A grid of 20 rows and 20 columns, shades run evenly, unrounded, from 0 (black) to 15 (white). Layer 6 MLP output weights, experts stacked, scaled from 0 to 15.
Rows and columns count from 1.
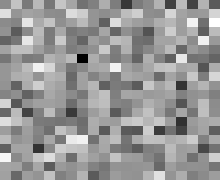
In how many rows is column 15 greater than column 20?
13
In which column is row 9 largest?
20
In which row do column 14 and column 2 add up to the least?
4
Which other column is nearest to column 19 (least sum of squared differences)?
9
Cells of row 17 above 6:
16
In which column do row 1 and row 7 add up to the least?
8
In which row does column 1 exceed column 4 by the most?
14
